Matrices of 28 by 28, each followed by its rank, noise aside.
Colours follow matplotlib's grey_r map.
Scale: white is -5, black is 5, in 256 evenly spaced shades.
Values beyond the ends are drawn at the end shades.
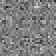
six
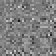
five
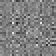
three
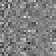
four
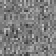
six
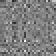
three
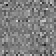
six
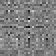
three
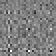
three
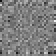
four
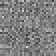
five
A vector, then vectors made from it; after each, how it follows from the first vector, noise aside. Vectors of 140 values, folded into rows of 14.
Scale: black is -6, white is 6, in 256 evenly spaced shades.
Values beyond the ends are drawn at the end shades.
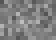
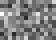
wrapped around, scaled up.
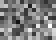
wrapped around, scaled up.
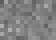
partly zeroed.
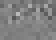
partly zeroed.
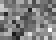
wrapped around, scaled up.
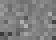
wrapped around, negated, partly zeroed.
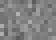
partly zeroed.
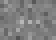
partly zeroed.
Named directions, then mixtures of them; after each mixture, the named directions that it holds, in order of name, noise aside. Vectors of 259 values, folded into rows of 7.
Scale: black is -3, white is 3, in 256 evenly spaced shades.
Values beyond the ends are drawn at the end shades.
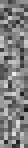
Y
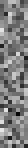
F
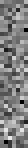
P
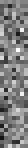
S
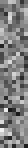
F.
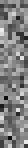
F, S.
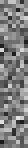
F, P, Y.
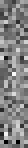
P, S, Y.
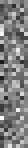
F, S.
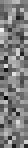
F, S, Y.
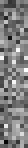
P, S, Y.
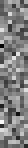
F, P.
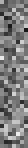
P, S.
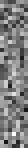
Y.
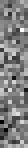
F, P, S.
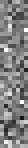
P.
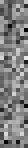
P, S, Y.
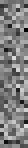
P, S.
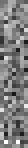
P, S, Y.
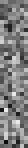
F, P, Y.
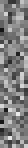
F.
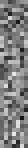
Y.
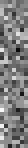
S.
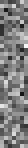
F, S, Y.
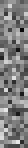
F, S.
